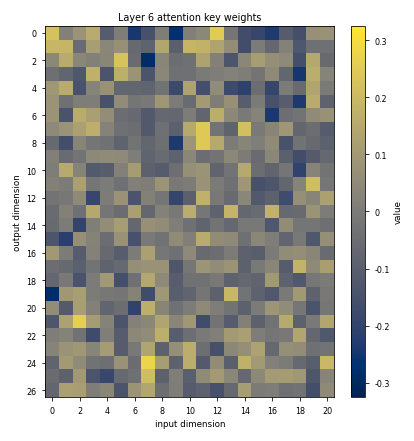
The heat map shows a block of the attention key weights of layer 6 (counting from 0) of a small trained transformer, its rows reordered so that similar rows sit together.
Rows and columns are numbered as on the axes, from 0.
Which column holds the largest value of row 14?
5
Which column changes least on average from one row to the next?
15
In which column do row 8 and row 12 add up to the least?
9
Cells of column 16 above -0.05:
16
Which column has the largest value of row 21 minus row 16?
2
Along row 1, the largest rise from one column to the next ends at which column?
10
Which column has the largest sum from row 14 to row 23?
7
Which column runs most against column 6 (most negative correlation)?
12
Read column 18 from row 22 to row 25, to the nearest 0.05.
0.15 0.05 -0.05 0.1
